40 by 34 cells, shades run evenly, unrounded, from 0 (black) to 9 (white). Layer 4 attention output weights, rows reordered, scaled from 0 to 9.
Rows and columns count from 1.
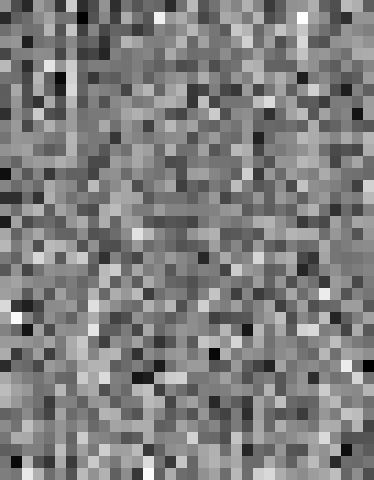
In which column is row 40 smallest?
13
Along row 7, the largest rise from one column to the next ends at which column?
7
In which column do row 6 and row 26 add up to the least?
3
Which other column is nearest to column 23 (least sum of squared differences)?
27
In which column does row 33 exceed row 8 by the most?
6
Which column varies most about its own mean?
28
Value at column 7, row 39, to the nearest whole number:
2
